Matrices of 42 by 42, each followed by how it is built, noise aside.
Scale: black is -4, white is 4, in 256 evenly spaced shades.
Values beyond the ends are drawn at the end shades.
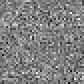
uneven rows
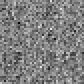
blocks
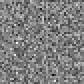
repeating rows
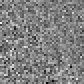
lower triangular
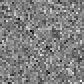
diagonal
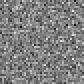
repeating rows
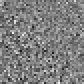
lower triangular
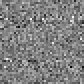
uneven rows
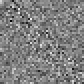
banded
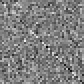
diagonal
